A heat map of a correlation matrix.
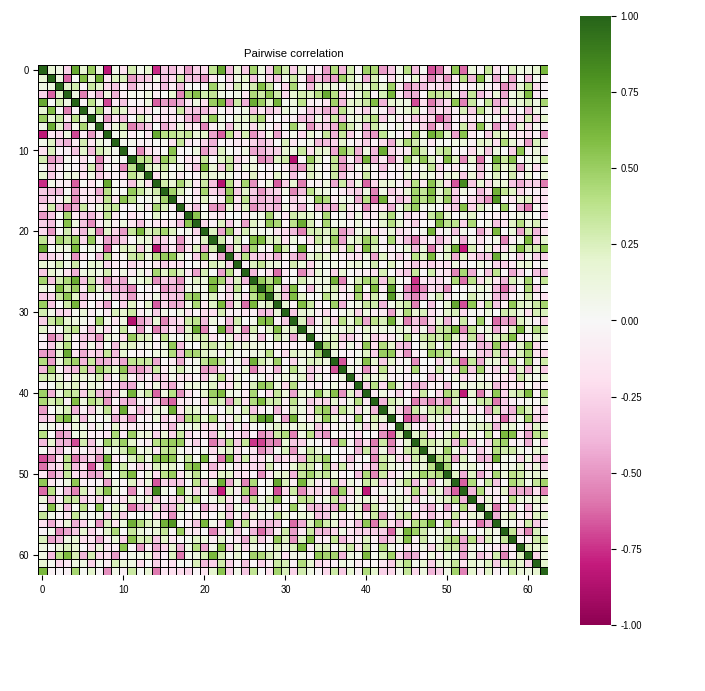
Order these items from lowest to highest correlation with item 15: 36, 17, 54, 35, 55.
54, 55, 36, 35, 17
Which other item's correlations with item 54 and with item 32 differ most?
52
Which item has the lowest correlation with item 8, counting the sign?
0
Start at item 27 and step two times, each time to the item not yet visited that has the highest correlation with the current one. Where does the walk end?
28
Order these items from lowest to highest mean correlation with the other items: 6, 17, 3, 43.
17, 6, 43, 3
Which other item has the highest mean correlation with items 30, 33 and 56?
11
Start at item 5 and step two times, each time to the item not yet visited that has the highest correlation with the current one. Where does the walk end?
7
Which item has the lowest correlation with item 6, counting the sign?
49
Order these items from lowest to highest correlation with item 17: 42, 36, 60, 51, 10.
60, 36, 51, 42, 10
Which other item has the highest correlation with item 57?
45
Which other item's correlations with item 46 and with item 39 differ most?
27
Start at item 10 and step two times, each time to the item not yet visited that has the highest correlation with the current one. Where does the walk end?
16
